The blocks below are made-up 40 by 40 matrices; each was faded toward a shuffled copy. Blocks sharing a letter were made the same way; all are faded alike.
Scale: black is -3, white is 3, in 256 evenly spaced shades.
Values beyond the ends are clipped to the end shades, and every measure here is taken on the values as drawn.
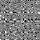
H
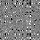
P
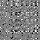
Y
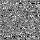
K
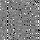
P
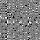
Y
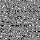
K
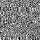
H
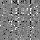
P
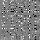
Y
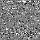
K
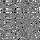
Y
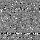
K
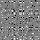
Y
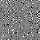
Y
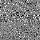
K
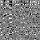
H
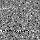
K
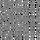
P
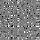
Y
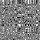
P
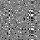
P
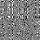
P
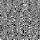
H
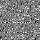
K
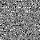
K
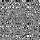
H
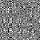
H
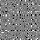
Y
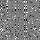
Y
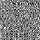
H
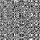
H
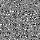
K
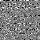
K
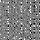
P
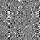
P
